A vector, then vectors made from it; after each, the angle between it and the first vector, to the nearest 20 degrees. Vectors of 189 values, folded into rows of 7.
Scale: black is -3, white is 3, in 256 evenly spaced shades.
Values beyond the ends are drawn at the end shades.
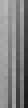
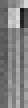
120 degrees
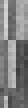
60 degrees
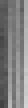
160 degrees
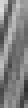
80 degrees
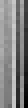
20 degrees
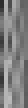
80 degrees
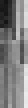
140 degrees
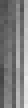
160 degrees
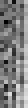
140 degrees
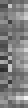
120 degrees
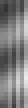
140 degrees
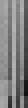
20 degrees
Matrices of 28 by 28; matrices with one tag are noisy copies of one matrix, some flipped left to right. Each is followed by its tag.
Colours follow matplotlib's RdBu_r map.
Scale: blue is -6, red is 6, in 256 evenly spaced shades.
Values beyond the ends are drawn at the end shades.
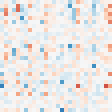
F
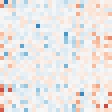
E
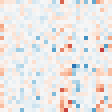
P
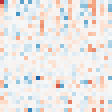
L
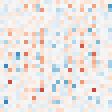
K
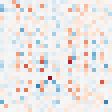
K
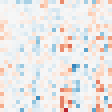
P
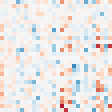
P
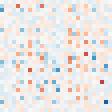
K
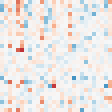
L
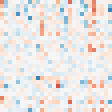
L
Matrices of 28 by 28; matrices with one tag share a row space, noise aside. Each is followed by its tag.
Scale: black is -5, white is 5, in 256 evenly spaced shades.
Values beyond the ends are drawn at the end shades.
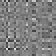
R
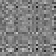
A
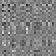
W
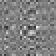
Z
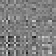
R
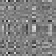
R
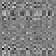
W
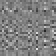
A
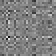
R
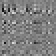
W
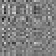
W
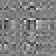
Z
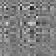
Z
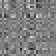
Z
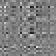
Z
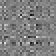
Z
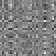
A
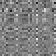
A
